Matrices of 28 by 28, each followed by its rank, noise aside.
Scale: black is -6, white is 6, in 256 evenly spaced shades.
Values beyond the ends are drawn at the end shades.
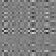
one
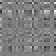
one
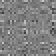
three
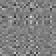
three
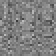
four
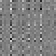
one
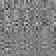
four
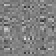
three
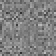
four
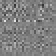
three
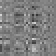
two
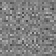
four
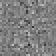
six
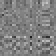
two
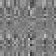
two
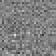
six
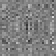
three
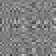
three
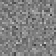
six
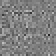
three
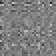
four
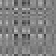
one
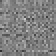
four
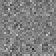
six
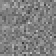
six
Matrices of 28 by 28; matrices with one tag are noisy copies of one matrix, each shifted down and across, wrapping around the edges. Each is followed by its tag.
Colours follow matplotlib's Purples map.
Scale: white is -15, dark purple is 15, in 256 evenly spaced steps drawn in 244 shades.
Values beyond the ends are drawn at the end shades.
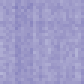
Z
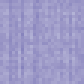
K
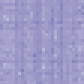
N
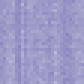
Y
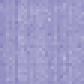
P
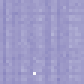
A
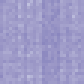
Z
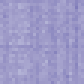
N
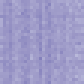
N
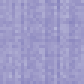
K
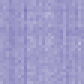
P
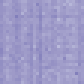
N
